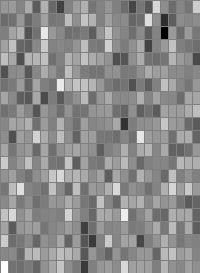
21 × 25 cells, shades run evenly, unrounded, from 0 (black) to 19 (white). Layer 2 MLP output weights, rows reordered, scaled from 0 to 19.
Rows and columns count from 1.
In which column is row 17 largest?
16
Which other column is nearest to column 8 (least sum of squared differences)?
7
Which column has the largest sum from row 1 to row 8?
11
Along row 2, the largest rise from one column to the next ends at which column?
19
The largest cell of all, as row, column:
21, 1
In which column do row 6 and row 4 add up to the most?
6
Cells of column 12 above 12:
3
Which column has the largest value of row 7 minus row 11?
10
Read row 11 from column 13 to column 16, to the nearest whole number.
9 9 8 10
